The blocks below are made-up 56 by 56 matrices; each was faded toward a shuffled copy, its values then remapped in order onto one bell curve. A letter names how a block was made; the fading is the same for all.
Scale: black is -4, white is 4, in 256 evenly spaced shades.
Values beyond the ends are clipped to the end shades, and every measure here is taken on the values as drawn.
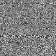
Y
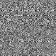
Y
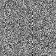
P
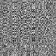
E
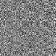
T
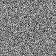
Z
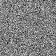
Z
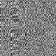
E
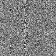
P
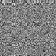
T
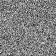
Z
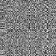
E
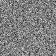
Z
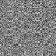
T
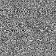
Y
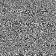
Y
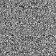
Y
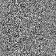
P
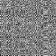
E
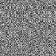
T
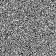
Z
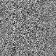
P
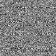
Y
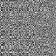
E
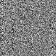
P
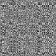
E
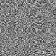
T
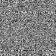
Y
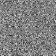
Y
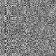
E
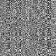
E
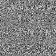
Y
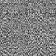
T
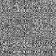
E
